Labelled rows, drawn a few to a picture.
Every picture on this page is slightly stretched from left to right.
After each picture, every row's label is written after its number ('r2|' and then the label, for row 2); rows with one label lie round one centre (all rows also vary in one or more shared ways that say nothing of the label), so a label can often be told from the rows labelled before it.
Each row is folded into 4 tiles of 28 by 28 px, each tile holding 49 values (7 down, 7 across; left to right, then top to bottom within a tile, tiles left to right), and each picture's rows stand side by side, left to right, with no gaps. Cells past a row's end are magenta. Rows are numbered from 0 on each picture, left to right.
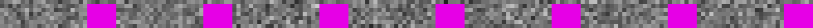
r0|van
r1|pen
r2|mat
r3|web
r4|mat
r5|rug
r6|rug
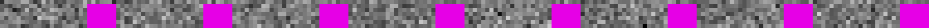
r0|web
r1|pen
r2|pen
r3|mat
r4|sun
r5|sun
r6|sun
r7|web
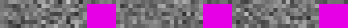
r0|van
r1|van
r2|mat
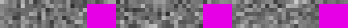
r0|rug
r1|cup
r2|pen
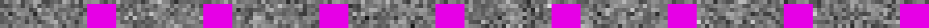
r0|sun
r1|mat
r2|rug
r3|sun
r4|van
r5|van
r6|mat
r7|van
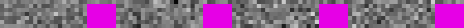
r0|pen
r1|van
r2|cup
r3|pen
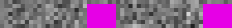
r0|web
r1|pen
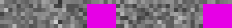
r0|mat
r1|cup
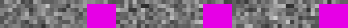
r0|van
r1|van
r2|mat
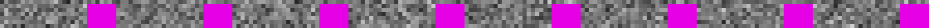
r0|web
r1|web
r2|rug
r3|cup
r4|sun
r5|rug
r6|van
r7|pen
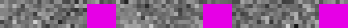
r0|web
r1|rug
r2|sun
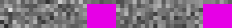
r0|van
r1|van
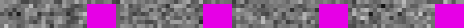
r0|van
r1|pen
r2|cup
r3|cup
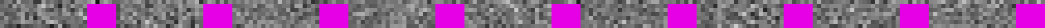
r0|sun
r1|cup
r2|rug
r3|sun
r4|van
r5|rug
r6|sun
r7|sun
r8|pen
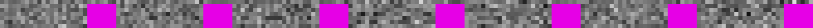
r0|cup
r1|van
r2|van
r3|pen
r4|web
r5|pen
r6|cup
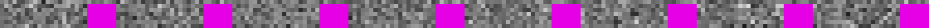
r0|pen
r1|sun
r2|cup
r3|cup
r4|rug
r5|mat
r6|mat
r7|web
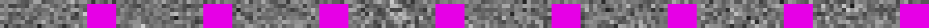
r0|van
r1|pen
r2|rug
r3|rug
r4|pen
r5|cup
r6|mat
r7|van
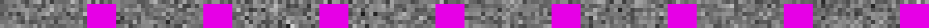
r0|van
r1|van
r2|mat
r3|pen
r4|mat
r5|cup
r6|web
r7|cup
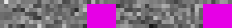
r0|web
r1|mat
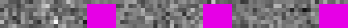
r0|mat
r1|van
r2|cup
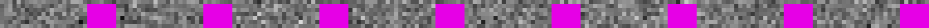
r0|pen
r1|mat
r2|van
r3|cup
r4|mat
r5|rug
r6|web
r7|cup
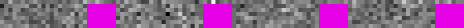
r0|cup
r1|cup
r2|cup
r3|pen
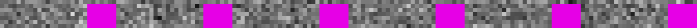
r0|van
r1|web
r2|web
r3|pen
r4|mat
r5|cup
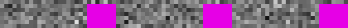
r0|web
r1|mat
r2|van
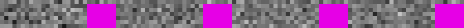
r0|sun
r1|web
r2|web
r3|pen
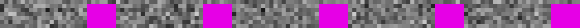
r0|cup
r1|rug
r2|pen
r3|pen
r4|sun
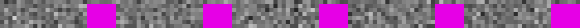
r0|cup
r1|rug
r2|rug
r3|sun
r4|van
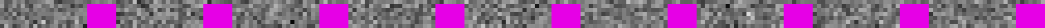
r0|rug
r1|van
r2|mat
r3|rug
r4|rug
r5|cup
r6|rug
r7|sun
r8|rug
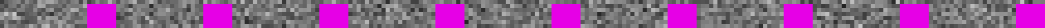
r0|cup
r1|sun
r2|mat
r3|rug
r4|web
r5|van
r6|pen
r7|cup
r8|sun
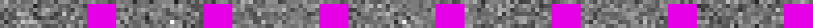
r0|sun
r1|mat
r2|van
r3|mat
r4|van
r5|pen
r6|rug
